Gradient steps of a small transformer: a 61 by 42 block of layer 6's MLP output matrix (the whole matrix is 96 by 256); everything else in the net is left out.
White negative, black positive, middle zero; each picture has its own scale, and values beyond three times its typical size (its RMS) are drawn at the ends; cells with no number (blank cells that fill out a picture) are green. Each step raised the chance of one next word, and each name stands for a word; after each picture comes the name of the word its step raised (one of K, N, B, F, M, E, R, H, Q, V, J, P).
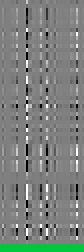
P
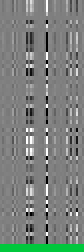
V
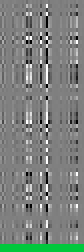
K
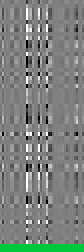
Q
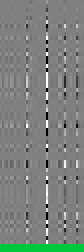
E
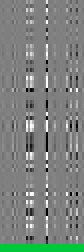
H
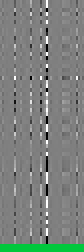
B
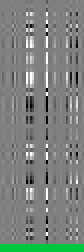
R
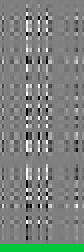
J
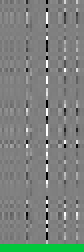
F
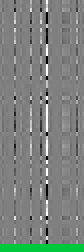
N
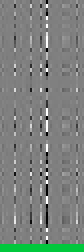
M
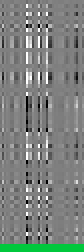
R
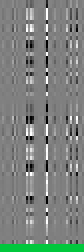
Q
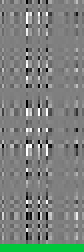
F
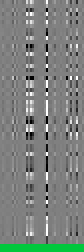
B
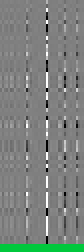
H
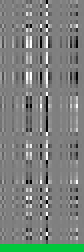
R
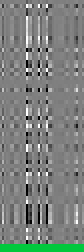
M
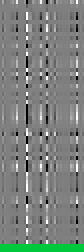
Q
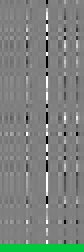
Q
